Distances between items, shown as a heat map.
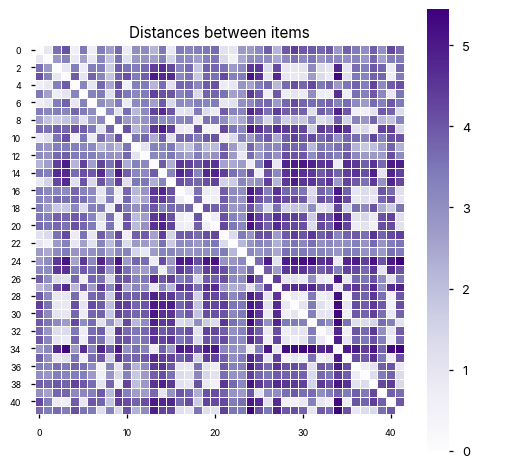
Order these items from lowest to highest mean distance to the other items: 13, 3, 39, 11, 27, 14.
11, 3, 39, 27, 13, 14
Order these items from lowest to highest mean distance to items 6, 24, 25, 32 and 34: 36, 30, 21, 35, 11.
21, 11, 35, 30, 36
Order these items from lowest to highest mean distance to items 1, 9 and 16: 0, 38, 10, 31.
38, 31, 0, 10
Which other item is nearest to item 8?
18
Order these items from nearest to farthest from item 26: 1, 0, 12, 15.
1, 12, 0, 15
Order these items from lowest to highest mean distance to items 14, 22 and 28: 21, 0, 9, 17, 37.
0, 21, 37, 17, 9
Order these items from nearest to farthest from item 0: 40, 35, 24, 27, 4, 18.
4, 27, 24, 18, 35, 40
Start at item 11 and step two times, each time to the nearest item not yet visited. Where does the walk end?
23
